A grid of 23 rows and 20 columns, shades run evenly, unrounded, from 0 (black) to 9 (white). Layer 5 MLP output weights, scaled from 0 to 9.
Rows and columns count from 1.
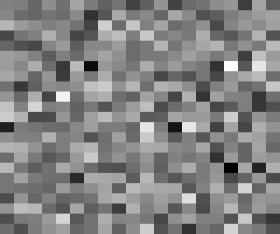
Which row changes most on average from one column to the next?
7
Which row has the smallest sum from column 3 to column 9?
2
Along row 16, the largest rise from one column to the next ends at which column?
17
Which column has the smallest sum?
16
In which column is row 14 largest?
11
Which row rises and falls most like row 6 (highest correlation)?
12
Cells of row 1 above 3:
17
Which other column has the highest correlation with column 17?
19
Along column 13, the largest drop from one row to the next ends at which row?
13
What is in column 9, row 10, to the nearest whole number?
4
